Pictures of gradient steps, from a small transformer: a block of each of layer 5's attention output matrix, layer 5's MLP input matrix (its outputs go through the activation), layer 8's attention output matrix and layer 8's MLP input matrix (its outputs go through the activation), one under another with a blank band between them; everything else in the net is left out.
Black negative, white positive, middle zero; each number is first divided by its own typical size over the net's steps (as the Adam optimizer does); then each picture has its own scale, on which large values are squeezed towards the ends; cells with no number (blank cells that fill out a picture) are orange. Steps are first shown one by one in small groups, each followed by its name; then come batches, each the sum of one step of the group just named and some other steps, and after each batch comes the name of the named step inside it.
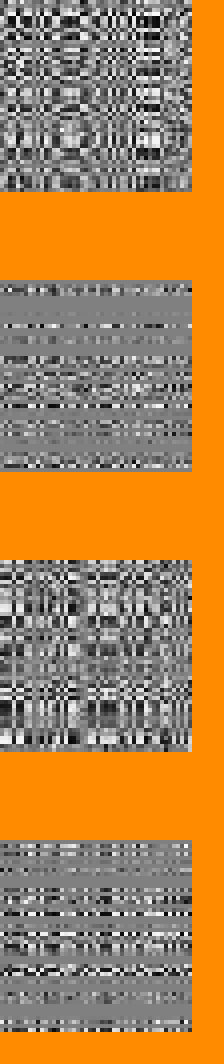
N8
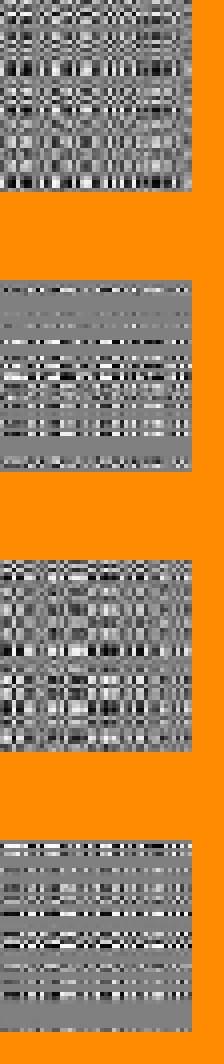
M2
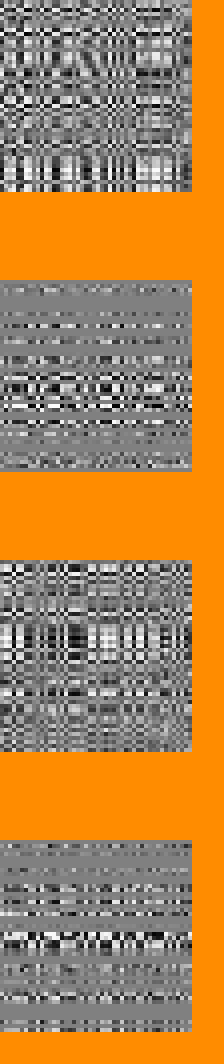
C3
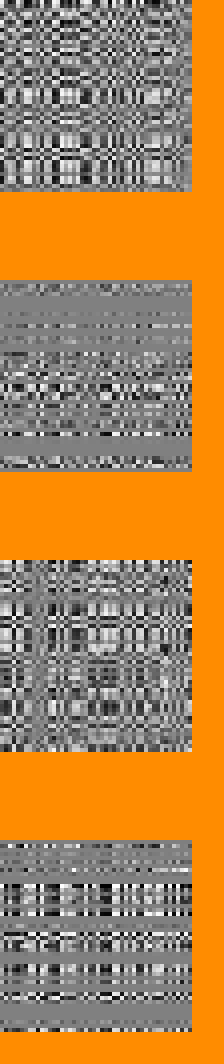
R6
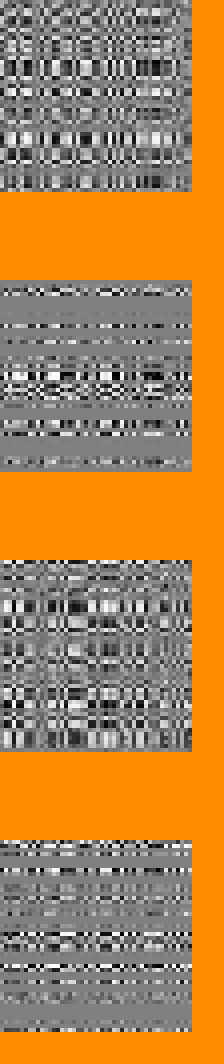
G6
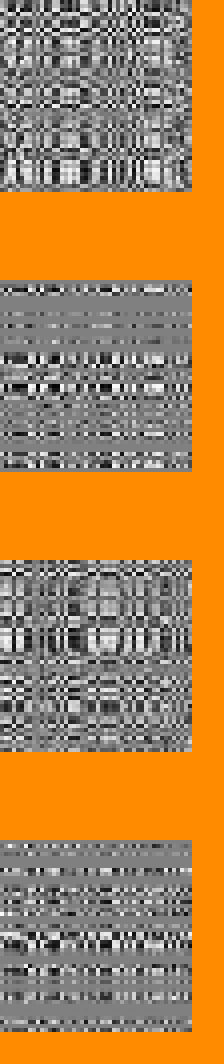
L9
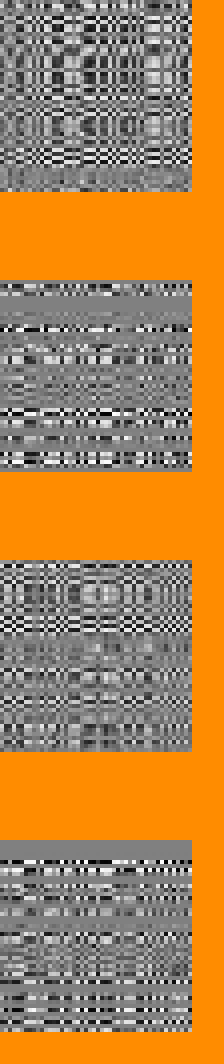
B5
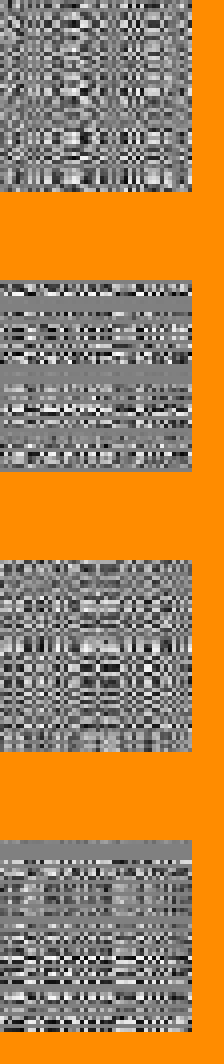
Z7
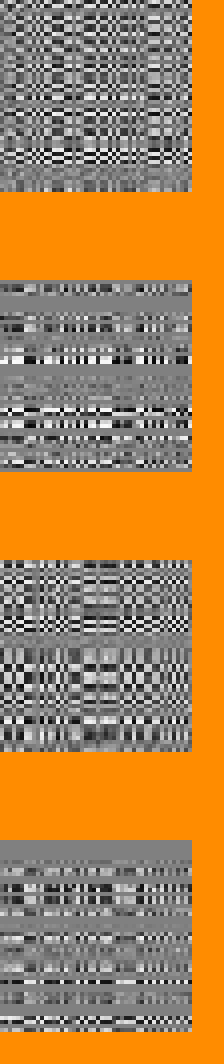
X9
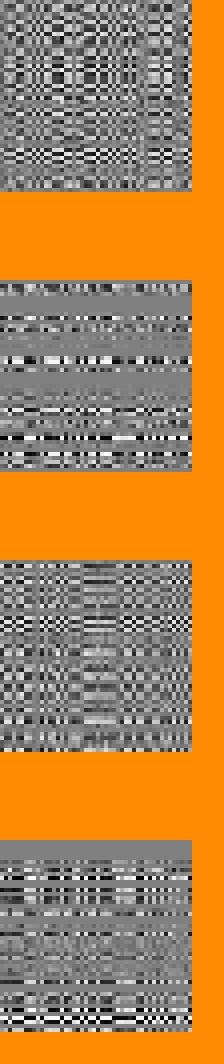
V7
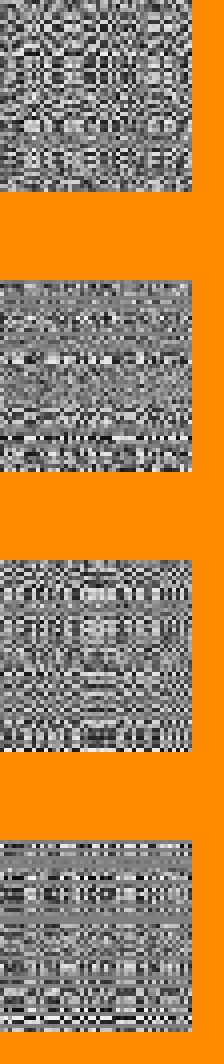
V7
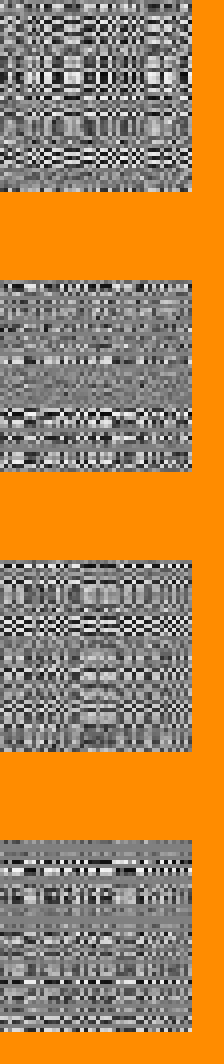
B5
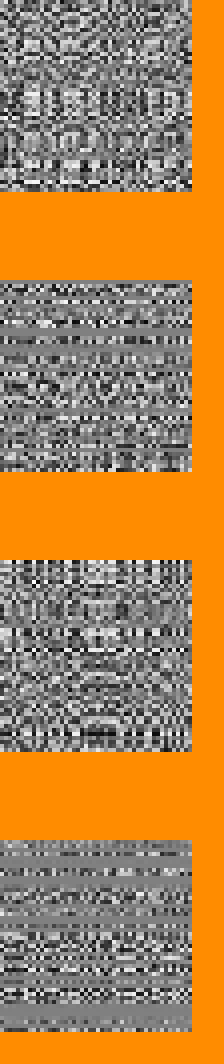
L9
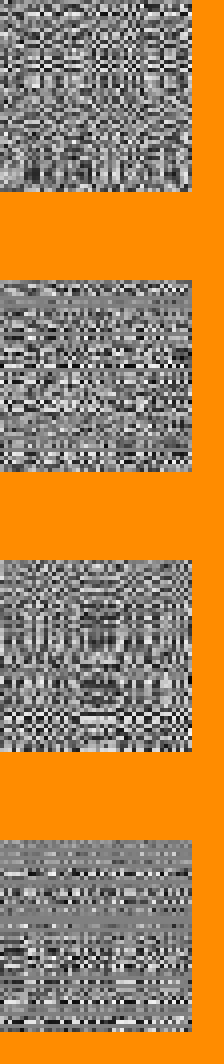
Z7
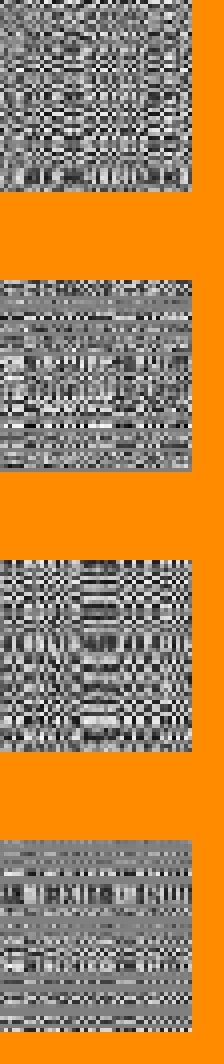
X9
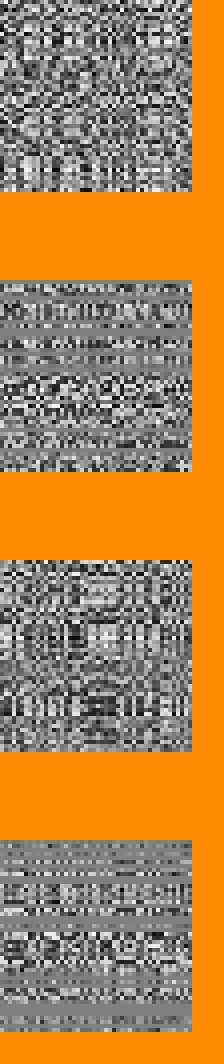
C3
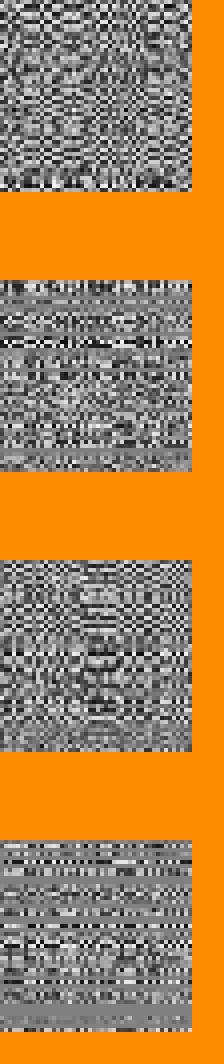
M2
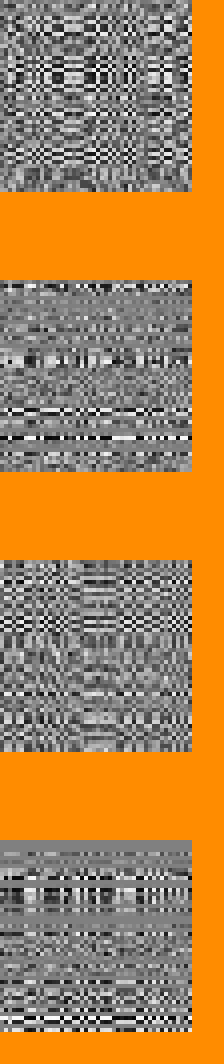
V7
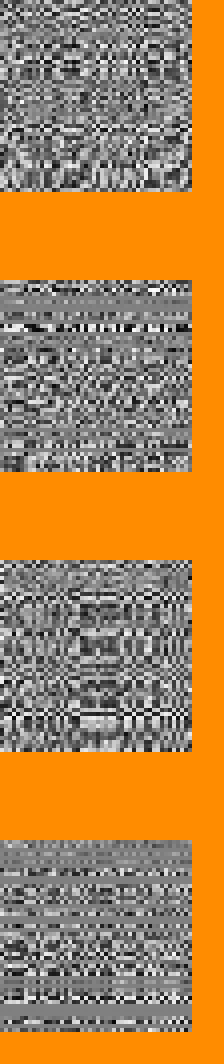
L9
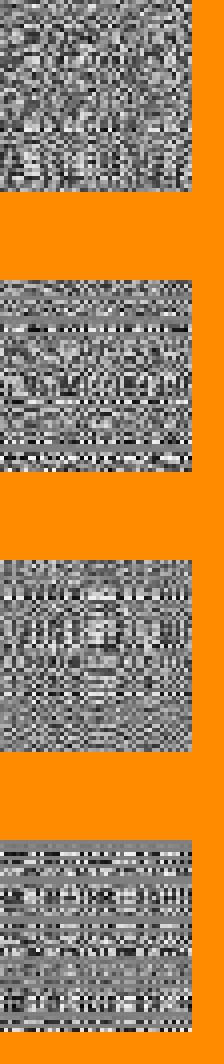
B5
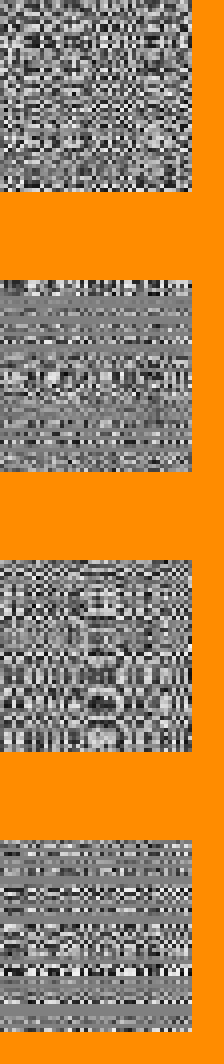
G6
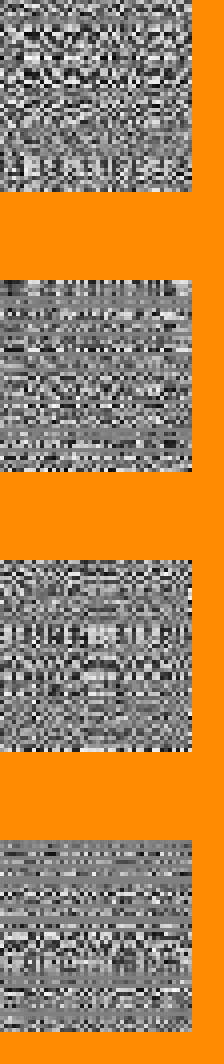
C3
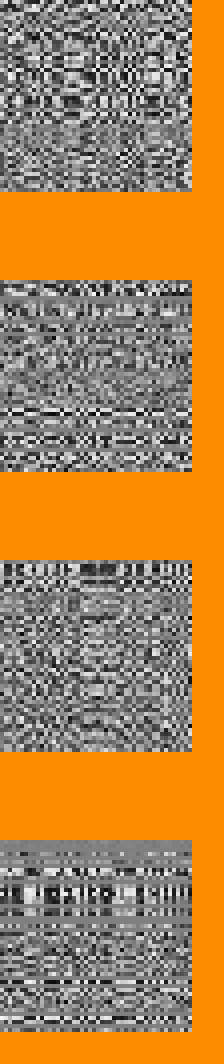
Z7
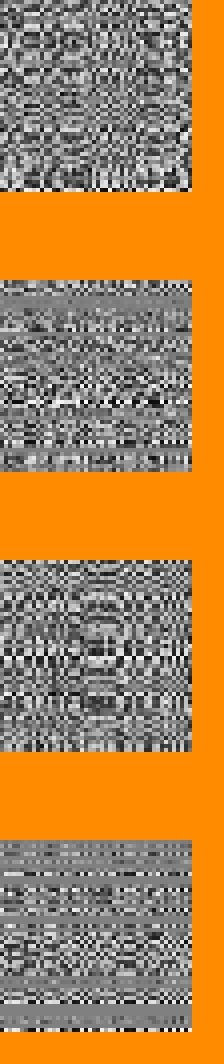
C3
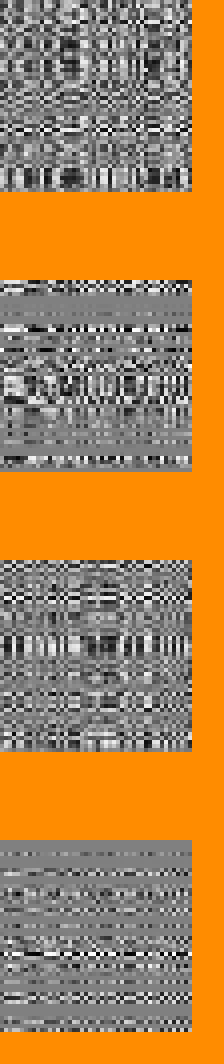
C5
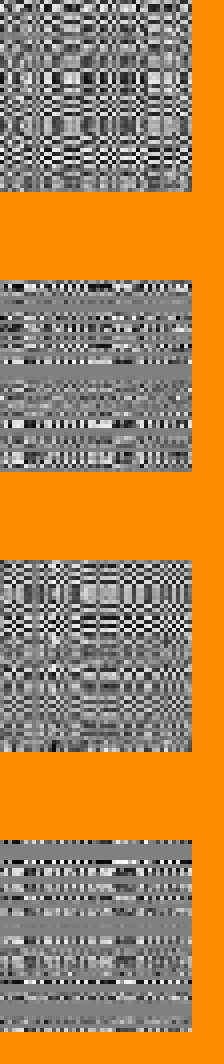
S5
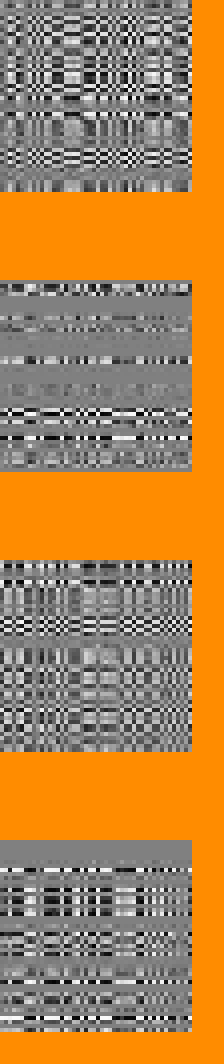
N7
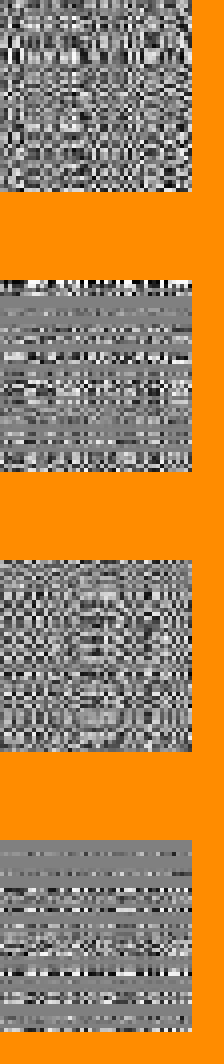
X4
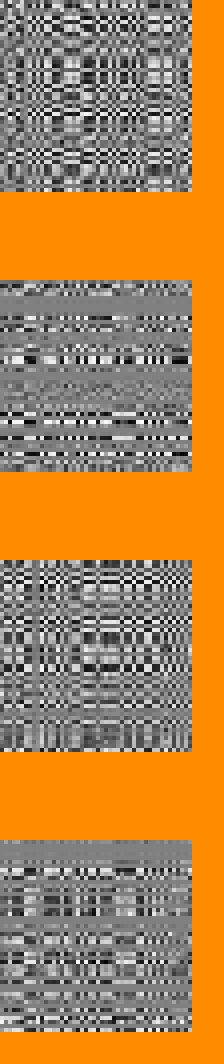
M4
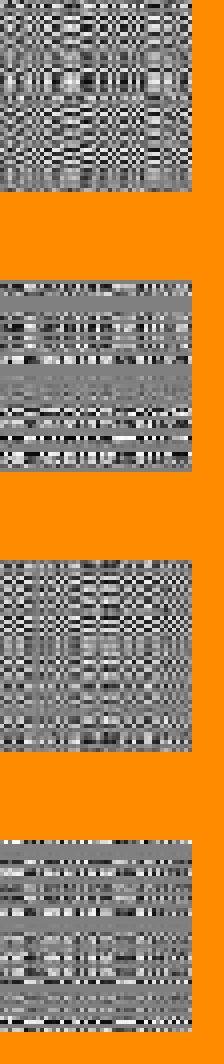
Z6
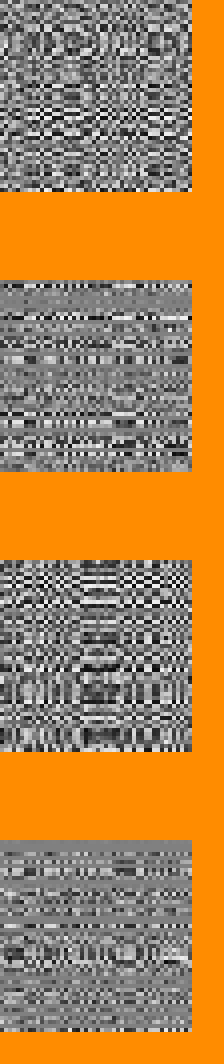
M4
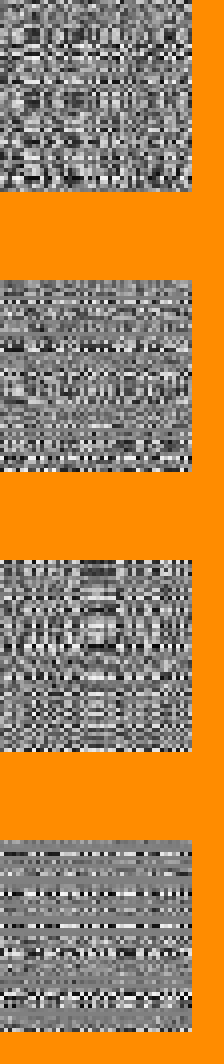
C5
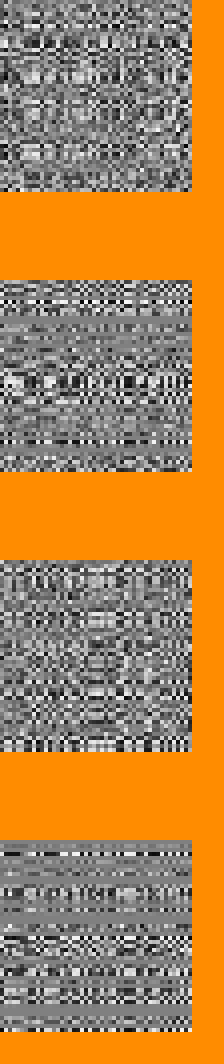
C5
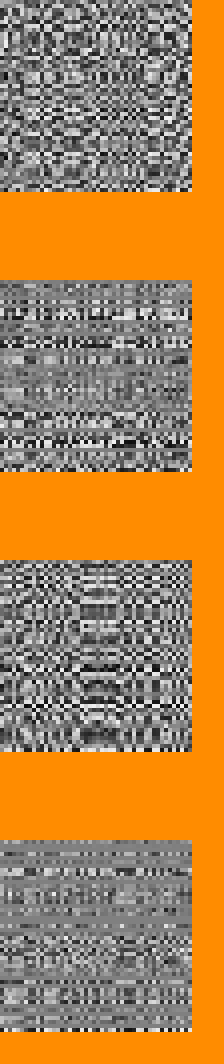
M4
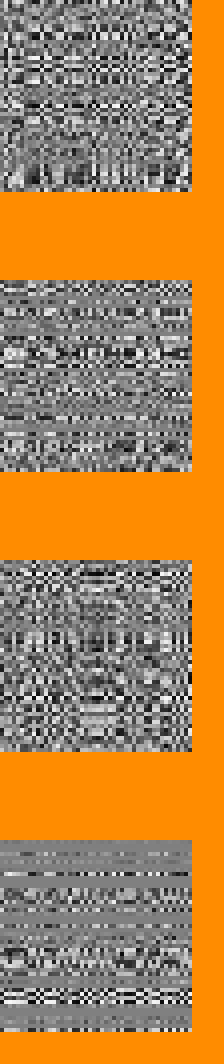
X4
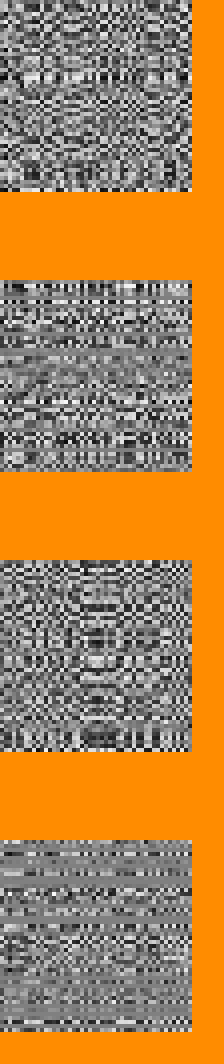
Z6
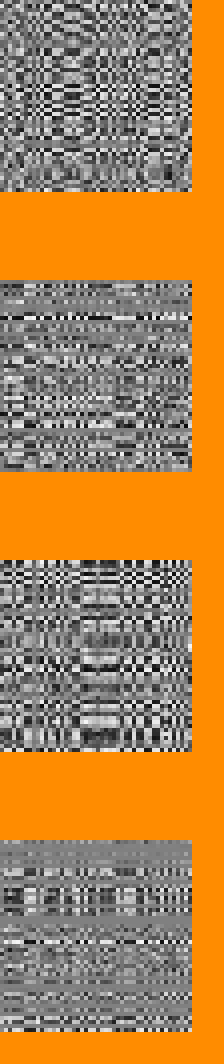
M4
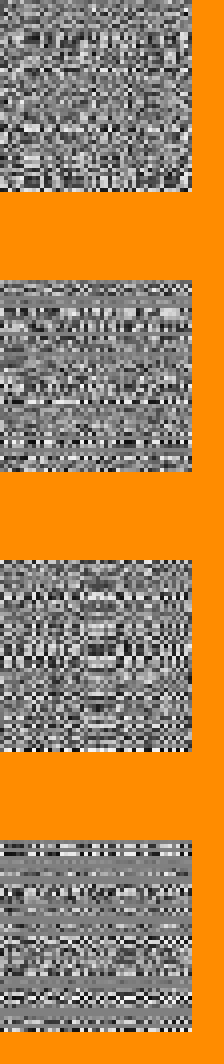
C5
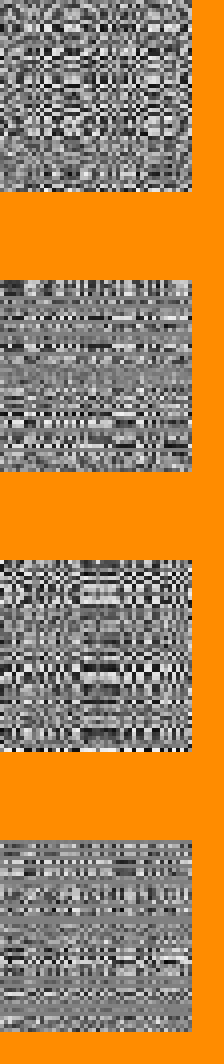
M4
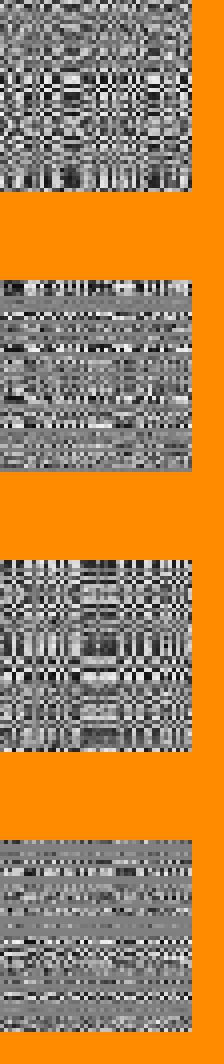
S5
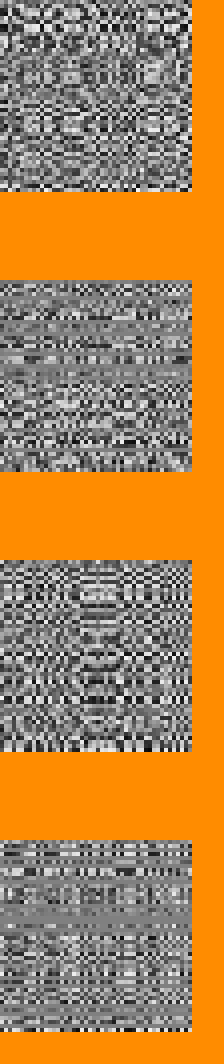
M4
